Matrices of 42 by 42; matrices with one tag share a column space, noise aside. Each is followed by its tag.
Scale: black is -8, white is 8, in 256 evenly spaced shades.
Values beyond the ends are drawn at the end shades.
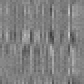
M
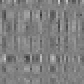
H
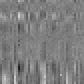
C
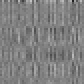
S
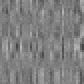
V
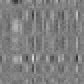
H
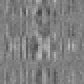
V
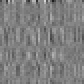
S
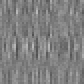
V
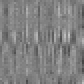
M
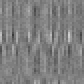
M
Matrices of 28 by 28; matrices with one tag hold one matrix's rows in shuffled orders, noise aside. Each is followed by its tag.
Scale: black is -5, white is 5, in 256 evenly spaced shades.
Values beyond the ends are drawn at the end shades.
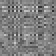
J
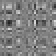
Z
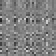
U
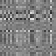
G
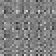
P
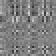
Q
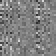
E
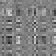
Z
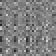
U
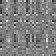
U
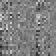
E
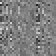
E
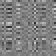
Z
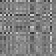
G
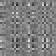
Q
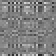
J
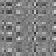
Z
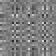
Q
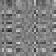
Z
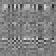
J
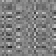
Z
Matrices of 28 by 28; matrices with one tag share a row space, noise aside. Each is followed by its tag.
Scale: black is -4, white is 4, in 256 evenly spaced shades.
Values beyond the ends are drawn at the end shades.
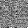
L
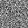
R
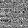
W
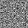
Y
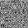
W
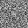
R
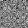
Y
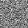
L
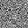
R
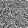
L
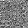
W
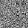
Y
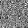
R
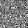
L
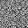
R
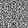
R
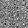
Y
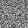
R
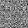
W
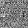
W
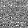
L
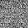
W
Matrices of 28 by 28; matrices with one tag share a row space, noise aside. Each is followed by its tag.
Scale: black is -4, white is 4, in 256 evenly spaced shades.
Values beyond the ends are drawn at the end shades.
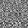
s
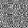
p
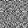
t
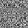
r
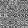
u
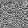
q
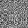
u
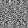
t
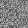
u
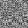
q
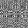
p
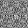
p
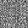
r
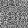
u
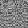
q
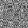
p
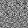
t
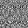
t
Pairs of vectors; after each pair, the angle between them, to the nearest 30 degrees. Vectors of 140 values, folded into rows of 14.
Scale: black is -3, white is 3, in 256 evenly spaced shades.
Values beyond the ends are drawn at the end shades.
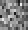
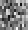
150 degrees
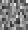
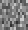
30 degrees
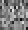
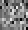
30 degrees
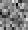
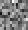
30 degrees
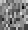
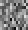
60 degrees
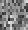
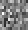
120 degrees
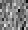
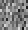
30 degrees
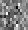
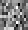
150 degrees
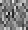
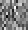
30 degrees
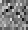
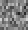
60 degrees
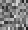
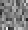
120 degrees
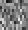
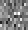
90 degrees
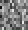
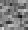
60 degrees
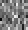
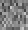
120 degrees
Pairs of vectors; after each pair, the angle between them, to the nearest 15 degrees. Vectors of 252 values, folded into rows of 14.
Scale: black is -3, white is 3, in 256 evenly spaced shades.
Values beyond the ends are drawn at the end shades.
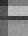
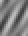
90 degrees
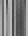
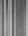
30 degrees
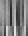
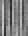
60 degrees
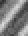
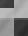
90 degrees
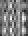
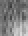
120 degrees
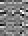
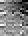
135 degrees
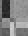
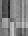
30 degrees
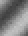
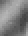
165 degrees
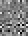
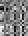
105 degrees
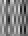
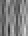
135 degrees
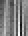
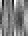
75 degrees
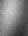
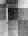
120 degrees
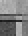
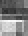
150 degrees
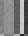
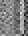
45 degrees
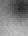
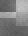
135 degrees
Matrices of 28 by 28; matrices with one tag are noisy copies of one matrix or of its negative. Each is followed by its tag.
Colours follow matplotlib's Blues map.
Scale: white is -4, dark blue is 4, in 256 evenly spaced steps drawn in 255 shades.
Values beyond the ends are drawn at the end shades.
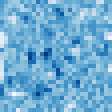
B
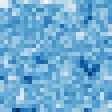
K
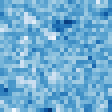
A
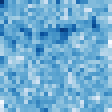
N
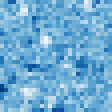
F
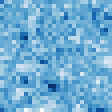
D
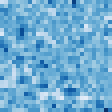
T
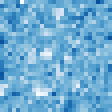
B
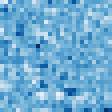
T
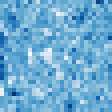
B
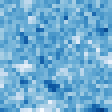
D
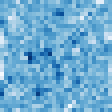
B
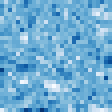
D
